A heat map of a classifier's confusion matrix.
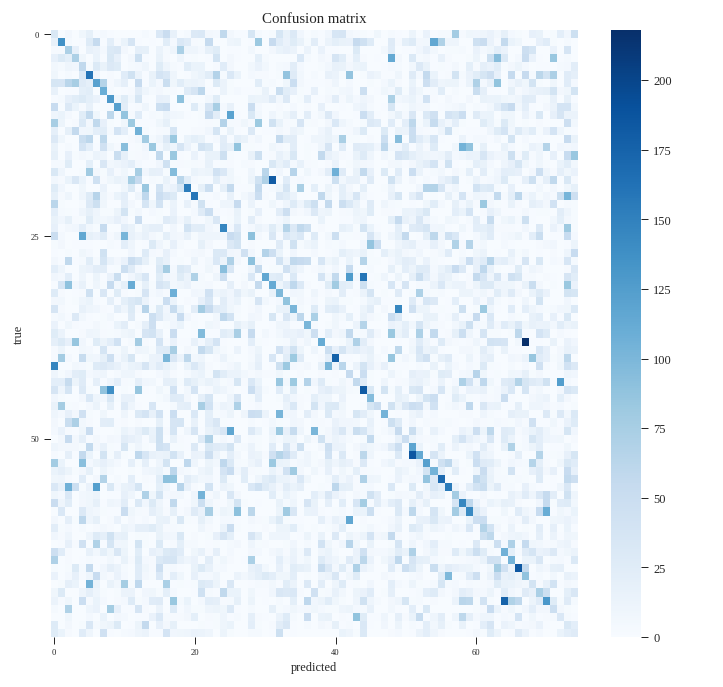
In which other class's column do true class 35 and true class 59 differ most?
70
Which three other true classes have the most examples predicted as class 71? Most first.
3, 5, 18
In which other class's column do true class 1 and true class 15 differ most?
54
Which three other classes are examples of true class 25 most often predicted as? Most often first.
4, 10, 28
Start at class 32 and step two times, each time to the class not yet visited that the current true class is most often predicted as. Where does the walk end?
40
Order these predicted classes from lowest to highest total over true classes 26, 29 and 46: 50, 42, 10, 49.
49, 42, 50, 10
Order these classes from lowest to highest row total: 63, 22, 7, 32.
22, 63, 7, 32
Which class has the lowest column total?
27
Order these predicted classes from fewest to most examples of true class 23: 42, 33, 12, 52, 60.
42, 33, 60, 52, 12
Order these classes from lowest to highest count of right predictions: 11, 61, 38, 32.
61, 11, 32, 38
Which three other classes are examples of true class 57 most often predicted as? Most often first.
21, 13, 70
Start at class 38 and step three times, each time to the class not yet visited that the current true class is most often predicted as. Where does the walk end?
6
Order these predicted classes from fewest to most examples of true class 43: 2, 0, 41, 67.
41, 0, 67, 2
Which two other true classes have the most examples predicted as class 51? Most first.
52, 64
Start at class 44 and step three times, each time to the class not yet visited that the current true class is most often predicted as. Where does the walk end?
31
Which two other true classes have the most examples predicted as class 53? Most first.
55, 19
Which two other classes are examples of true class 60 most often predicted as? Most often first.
42, 4
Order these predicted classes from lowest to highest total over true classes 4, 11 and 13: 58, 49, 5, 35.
58, 35, 5, 49
